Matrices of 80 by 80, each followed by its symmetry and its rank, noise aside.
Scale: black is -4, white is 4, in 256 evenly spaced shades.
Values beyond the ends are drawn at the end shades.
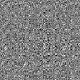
no symmetry, rank seven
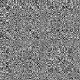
symmetric, rank seven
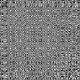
symmetric, rank five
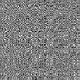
no symmetry, rank five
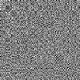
symmetric, rank six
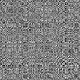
symmetric, rank six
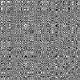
symmetric, rank seven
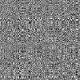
antisymmetric, rank six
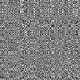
no symmetry, rank five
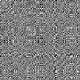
symmetric, rank seven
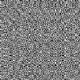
antisymmetric, rank six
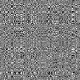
antisymmetric, rank six
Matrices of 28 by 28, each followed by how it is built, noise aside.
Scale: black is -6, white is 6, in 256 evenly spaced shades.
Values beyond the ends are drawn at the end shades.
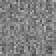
blocks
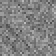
Toeplitz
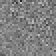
upper triangular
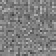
blocks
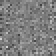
uneven columns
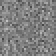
repeating rows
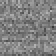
blocks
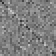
diagonal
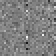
uneven columns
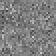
uneven columns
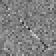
diagonal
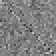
diagonal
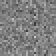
uneven columns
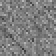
Toeplitz
